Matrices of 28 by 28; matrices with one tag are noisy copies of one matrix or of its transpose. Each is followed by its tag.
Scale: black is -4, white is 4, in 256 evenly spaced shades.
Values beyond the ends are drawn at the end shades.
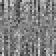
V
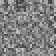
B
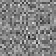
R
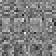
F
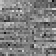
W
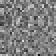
B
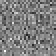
R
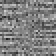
V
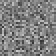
R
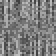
V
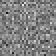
R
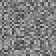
R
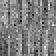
W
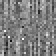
V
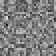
B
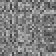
F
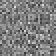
R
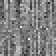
V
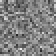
B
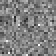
B
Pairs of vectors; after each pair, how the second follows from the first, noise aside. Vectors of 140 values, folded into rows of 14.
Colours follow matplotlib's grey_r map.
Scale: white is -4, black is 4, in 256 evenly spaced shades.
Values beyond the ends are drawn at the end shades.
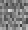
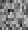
sign-scrambled.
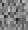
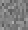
wrapped around, shrunk.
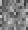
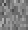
wrapped around, negated, shrunk.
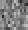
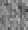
wrapped around, shrunk.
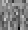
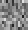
sign-scrambled.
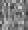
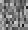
reversed, negated.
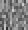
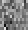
sign-scrambled.
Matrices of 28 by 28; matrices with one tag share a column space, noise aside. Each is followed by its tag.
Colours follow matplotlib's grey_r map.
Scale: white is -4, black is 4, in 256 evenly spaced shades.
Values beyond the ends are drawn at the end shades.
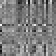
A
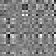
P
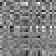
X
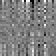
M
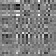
P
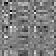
X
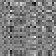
X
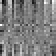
A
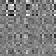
P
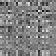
X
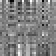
M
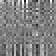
M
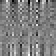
M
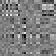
P
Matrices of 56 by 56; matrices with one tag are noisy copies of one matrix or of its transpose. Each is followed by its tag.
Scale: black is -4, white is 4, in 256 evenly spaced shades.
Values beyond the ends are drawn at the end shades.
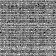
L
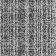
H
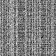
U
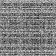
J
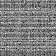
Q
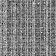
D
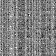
U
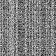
U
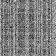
H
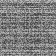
J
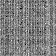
L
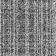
H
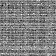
L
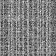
Q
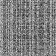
J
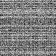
U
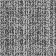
L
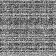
H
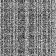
H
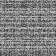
Q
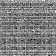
J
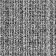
L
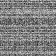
U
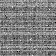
D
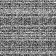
U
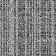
U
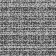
D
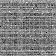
J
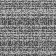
U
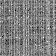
L
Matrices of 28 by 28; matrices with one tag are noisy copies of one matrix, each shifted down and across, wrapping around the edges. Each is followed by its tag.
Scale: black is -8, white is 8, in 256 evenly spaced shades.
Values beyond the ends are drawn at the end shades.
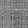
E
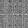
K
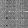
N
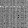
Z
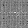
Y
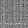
Z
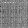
E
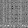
Z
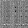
K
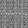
Z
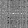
E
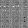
K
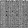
K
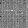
Y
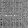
E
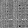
N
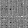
Y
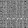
Z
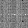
N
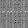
Z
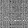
E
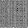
Z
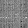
E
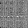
K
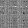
N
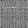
Y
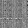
K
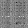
N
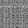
Z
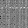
Z
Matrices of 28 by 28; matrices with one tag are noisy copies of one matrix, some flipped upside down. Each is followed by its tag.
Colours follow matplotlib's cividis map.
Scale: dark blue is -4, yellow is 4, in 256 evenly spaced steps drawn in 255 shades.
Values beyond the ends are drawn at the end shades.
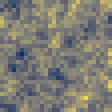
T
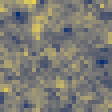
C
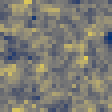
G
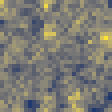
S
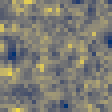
G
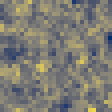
G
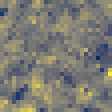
C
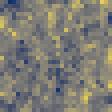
T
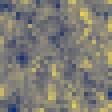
T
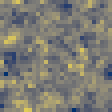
G
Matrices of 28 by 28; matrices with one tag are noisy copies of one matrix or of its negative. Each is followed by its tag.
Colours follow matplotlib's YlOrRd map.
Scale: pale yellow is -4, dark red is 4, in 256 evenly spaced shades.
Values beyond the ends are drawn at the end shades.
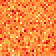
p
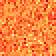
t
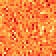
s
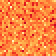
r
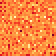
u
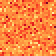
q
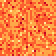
p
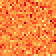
r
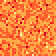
p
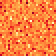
u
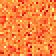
t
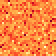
r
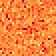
q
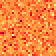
t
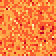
s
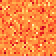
s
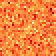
q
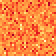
s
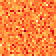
p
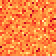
r
